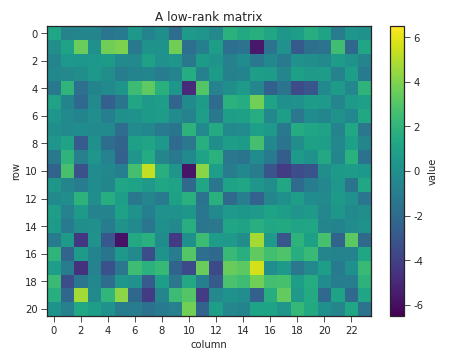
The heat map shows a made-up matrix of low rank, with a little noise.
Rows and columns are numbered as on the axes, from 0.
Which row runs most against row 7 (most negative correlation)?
11
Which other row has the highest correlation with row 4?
10
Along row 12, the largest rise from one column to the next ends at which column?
12
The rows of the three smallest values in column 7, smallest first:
19, 16, 18
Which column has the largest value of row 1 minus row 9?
5
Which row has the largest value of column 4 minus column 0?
1
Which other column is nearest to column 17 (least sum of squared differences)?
0
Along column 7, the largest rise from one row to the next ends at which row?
17
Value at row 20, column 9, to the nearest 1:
-1
